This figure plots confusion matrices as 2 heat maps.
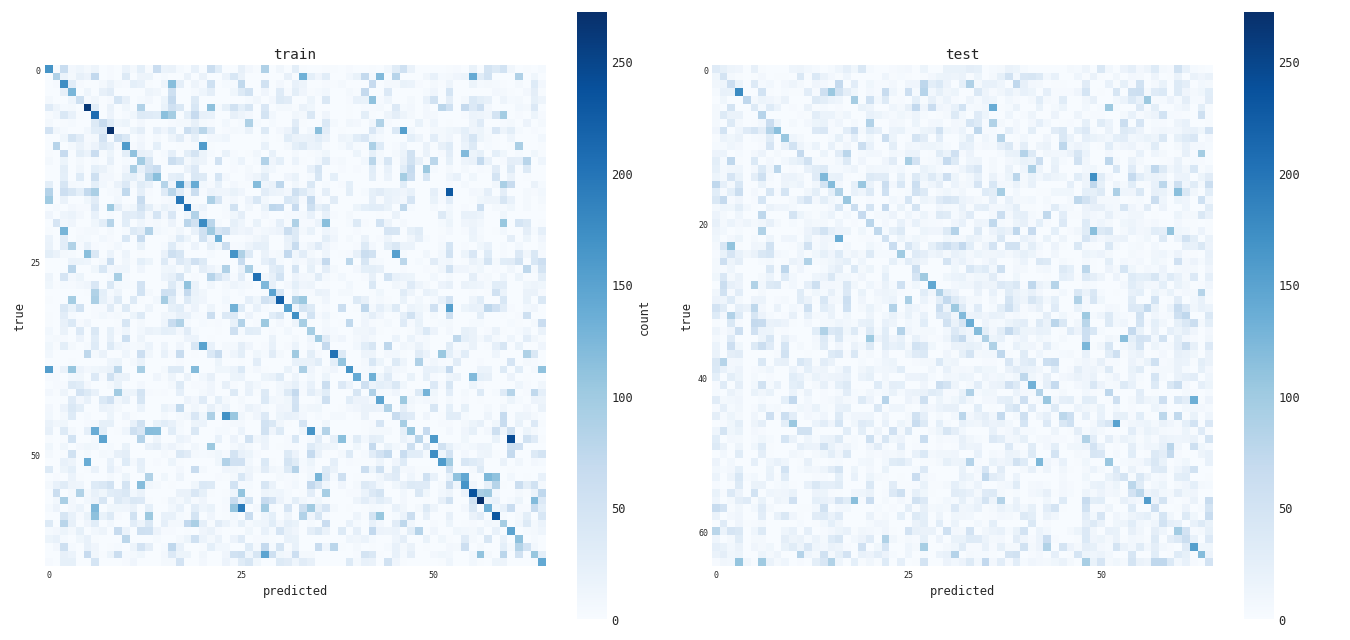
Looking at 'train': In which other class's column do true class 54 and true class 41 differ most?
12
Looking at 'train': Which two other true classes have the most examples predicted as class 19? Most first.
15, 39
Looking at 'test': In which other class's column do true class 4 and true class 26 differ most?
56
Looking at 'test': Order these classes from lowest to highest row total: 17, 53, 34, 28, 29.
53, 29, 17, 28, 34
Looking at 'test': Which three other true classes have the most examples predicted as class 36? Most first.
5, 7, 20
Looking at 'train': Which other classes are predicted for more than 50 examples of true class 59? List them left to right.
2, 18, 19, 36, 46
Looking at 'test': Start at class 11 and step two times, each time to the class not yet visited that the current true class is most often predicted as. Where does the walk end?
31
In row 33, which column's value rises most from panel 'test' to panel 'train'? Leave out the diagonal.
28
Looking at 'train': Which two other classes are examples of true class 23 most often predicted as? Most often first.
3, 32
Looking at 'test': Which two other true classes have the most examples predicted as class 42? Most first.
51, 12
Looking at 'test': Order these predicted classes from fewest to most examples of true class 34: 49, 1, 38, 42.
1, 42, 49, 38
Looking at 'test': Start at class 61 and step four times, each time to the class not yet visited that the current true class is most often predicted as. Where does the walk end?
0
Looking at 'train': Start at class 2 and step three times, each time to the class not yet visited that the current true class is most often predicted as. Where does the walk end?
32
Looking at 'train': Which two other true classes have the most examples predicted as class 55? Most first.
1, 40
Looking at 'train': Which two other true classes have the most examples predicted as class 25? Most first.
57, 55
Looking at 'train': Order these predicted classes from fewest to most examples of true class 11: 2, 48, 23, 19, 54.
48, 23, 19, 2, 54
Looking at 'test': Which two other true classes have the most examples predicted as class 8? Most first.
13, 28
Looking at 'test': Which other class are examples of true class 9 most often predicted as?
37
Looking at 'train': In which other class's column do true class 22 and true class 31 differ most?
52
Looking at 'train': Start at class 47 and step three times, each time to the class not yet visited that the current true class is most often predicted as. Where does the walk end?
45
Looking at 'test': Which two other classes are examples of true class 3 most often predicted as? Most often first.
15, 27
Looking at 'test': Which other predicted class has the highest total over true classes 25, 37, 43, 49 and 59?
62
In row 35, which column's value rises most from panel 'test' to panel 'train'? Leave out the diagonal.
10
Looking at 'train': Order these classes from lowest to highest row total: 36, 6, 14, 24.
36, 14, 6, 24
